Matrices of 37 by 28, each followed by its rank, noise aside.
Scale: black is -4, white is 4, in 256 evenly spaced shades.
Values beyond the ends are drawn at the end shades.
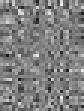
three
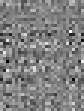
six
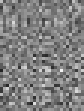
six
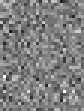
eight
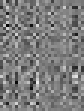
four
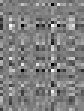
two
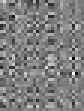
three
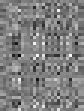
three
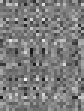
four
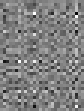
three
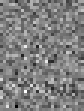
eight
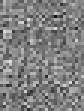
eight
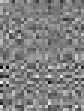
four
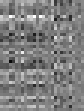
two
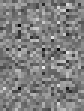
six
